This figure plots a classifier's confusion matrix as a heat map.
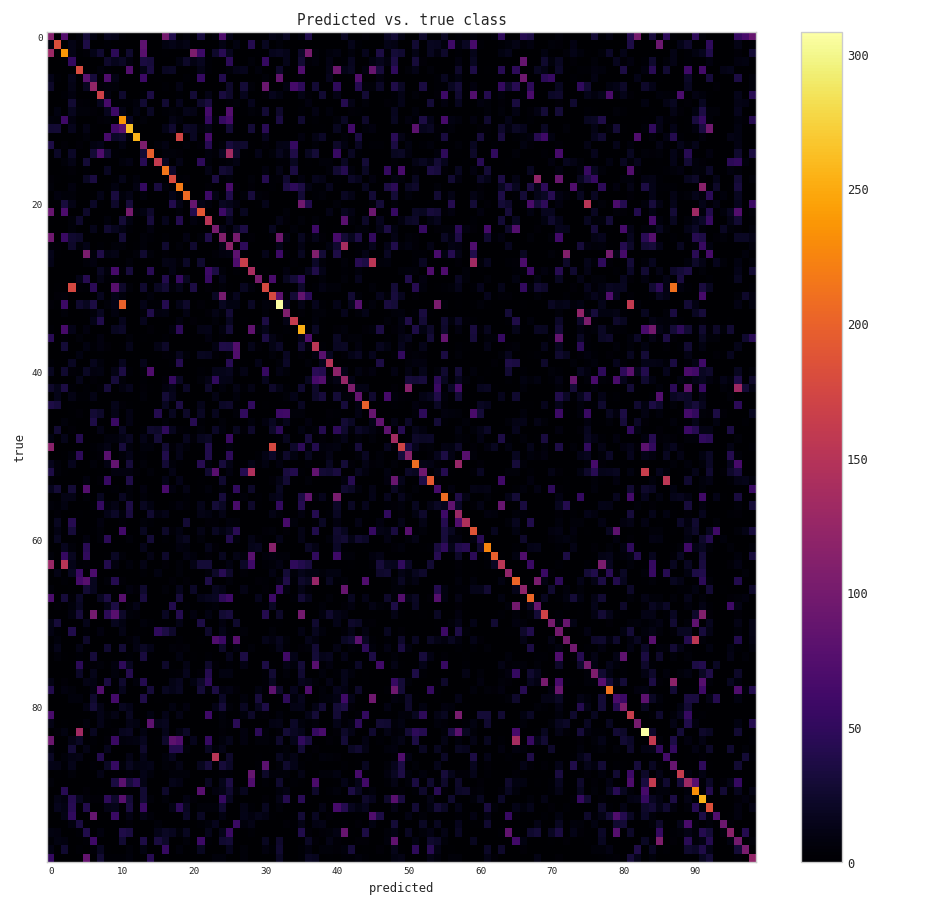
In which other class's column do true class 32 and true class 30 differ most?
87
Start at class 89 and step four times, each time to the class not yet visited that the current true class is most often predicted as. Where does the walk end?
26
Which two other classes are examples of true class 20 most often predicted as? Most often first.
75, 35
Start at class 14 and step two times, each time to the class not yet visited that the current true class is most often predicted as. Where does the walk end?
41
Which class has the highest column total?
91
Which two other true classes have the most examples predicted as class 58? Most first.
50, 61
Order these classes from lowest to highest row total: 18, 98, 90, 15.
98, 15, 90, 18
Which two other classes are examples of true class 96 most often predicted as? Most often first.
85, 48
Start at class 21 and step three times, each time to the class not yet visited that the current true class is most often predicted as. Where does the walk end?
4
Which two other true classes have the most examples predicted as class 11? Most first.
21, 4
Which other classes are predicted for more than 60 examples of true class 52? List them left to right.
23, 28, 37, 83
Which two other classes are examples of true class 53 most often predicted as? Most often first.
86, 48
